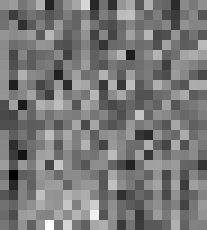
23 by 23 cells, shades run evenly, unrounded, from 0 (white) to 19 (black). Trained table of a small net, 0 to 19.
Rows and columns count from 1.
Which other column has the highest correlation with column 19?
7
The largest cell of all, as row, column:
18, 2
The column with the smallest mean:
10
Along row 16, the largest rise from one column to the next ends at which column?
17
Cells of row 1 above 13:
4
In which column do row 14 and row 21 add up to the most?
16
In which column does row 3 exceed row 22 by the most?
11
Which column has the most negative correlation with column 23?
12
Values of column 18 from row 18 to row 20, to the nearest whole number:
8 7 9
